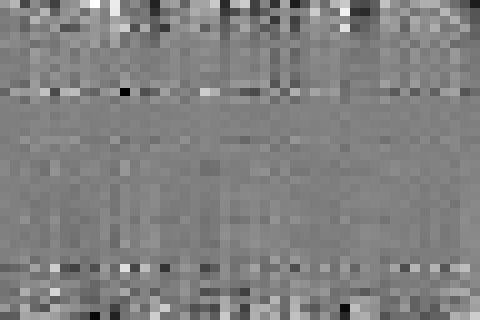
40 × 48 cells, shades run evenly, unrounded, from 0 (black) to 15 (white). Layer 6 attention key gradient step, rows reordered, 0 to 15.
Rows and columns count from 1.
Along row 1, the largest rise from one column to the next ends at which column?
24
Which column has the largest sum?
46
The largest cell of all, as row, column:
1, 10
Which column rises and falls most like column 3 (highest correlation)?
30
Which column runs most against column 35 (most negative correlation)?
36
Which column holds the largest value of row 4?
35
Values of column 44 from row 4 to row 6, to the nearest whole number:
10 8 7
